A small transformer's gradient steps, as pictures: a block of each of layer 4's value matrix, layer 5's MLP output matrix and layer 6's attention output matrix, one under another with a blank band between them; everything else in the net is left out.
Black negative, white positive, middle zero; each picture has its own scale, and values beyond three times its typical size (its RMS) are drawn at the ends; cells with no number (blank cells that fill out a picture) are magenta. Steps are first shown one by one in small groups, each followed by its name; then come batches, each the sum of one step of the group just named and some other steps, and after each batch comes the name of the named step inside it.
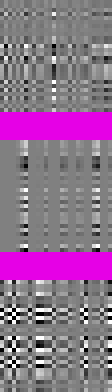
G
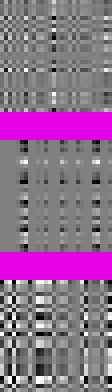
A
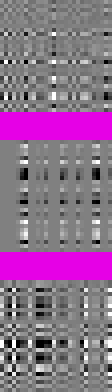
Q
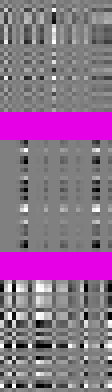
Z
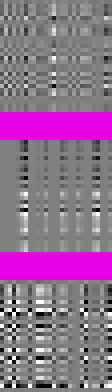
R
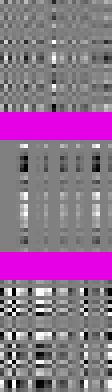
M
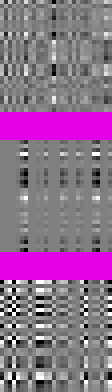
G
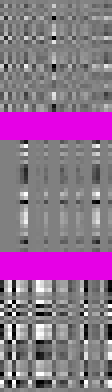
M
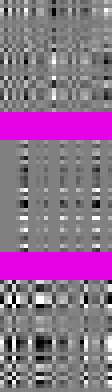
Q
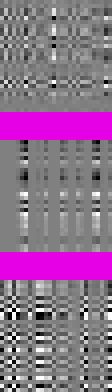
R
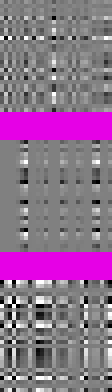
A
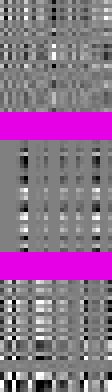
R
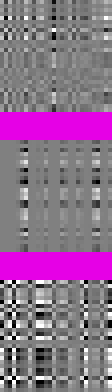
A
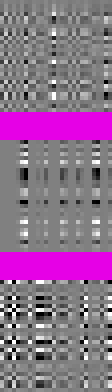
Q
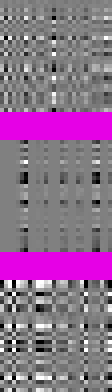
A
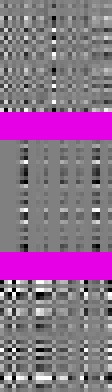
A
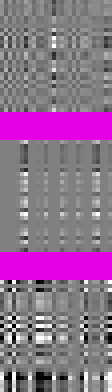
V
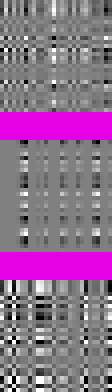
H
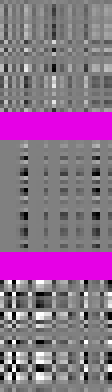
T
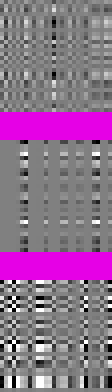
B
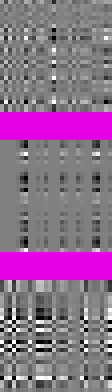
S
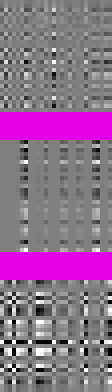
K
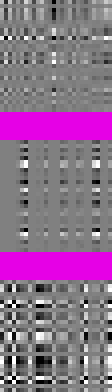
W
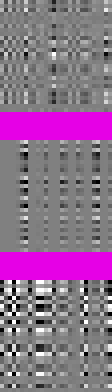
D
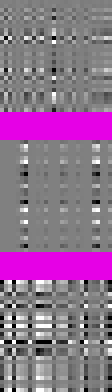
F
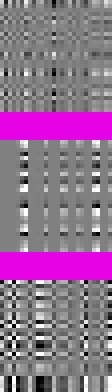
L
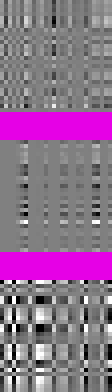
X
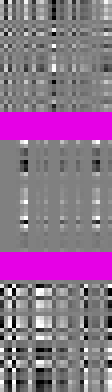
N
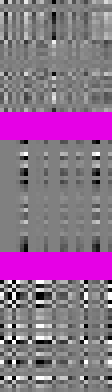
B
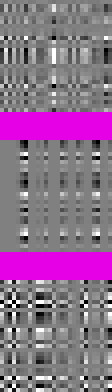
H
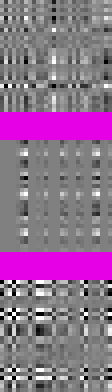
X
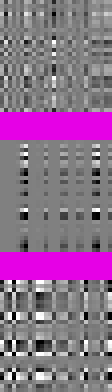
T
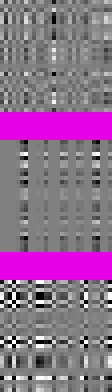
B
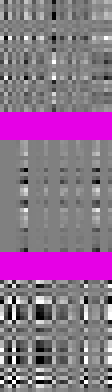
W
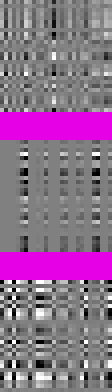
B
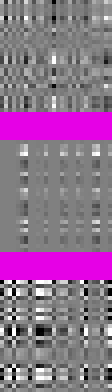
X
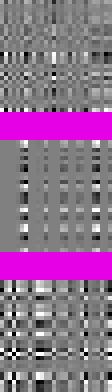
L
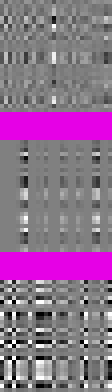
S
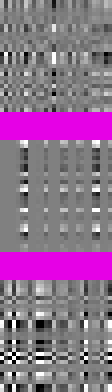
L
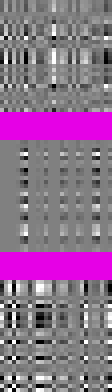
H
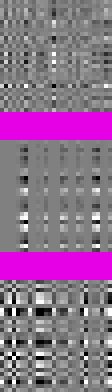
K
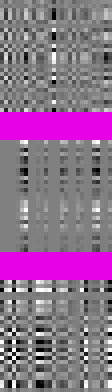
N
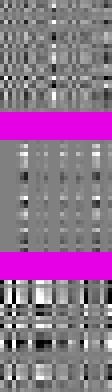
F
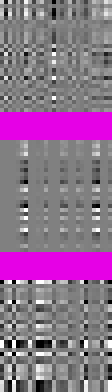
L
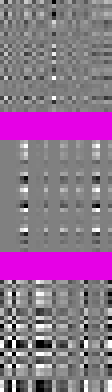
L
